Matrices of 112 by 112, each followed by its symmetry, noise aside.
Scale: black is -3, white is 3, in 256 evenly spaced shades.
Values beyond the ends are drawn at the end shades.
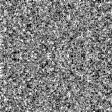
mirrored top to bottom.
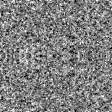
mirrored top to bottom.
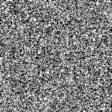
no symmetry.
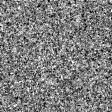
no symmetry.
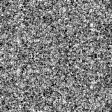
mirrored top to bottom.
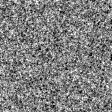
no symmetry.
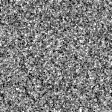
no symmetry.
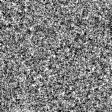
antisymmetric.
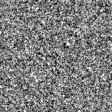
symmetric across the other diagonal.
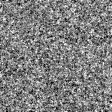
antisymmetric.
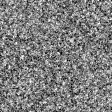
symmetric across the other diagonal.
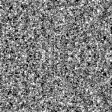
mirrored top to bottom.
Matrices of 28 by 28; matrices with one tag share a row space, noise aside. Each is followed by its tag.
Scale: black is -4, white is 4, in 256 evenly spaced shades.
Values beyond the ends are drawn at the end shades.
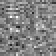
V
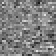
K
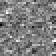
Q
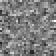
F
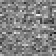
K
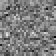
F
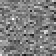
F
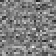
K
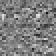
K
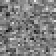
F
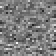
Q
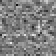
K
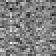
V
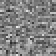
V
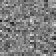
F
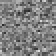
K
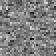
F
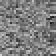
V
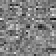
V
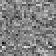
K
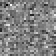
F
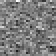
V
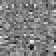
F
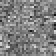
F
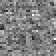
Q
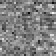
K
